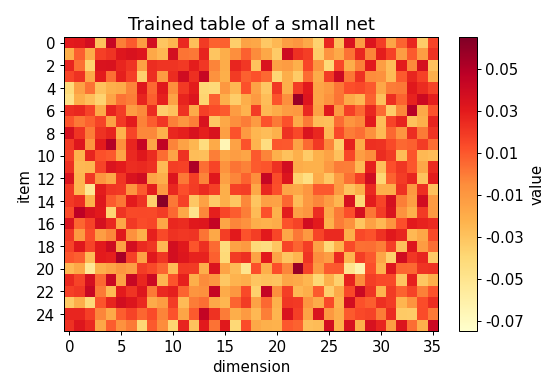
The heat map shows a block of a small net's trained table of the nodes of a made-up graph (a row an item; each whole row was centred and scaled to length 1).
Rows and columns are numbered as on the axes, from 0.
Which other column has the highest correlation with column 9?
34
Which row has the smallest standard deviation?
17
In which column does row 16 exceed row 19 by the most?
35
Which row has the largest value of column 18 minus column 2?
20
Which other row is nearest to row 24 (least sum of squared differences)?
15
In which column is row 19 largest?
5
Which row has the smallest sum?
10
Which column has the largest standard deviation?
2
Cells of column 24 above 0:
8
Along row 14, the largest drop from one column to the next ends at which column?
28
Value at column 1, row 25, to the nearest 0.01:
0.03
